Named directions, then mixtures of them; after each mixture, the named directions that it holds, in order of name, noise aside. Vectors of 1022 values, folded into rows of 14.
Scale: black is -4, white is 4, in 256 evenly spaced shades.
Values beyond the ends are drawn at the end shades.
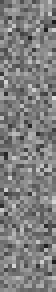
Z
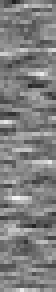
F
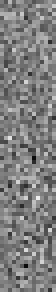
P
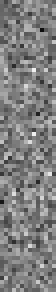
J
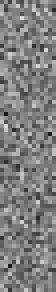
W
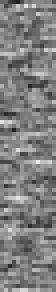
F, W.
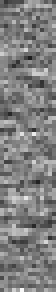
F, J.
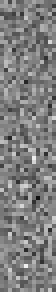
P.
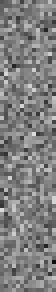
J, Z.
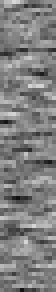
F.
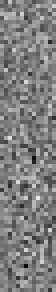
P.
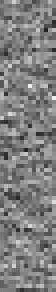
F, Z.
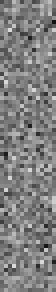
Z.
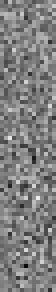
P.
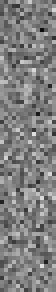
J, W.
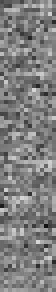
F, Z.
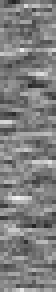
F.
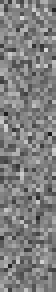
W.
